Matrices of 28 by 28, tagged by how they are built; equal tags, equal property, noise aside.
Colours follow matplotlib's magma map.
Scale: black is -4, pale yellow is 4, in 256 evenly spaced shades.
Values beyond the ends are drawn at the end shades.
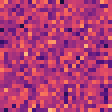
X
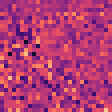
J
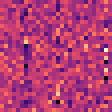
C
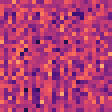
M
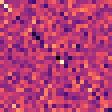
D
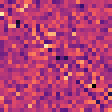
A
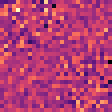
A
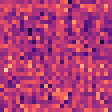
M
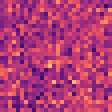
M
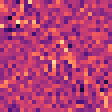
A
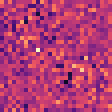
A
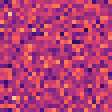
M
